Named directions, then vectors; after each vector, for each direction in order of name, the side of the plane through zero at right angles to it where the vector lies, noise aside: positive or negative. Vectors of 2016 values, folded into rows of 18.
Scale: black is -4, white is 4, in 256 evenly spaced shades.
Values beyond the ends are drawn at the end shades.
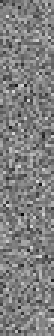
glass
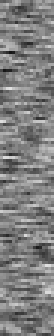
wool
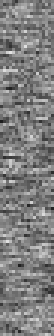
positive, negative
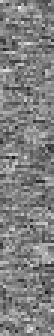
negative, negative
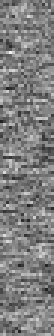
positive, negative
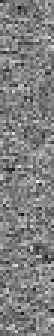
positive, positive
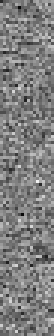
positive, positive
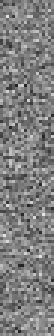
positive, negative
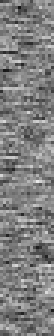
positive, positive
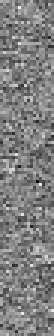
negative, negative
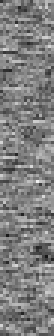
positive, positive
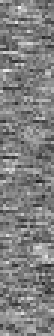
negative, negative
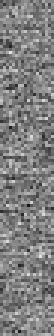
positive, negative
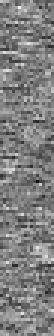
negative, negative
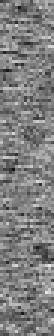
positive, positive
